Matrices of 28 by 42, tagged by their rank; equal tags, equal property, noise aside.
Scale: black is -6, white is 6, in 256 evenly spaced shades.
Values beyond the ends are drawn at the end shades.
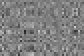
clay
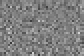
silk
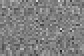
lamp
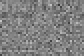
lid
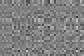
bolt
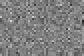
silk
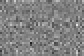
clay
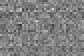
clay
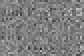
lamp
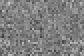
lid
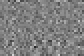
silk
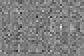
lamp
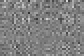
clay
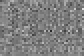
lamp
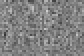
lid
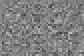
silk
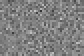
lamp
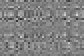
bolt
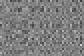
clay
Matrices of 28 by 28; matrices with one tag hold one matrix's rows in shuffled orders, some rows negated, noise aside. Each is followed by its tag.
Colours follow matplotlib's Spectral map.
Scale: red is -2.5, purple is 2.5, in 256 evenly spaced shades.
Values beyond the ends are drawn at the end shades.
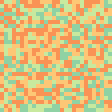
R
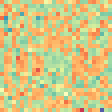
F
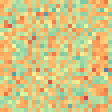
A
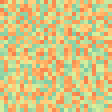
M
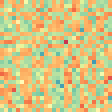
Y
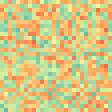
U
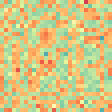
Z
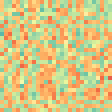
Z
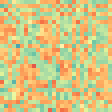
U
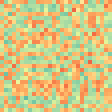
R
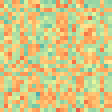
Z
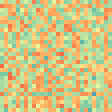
M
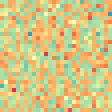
M
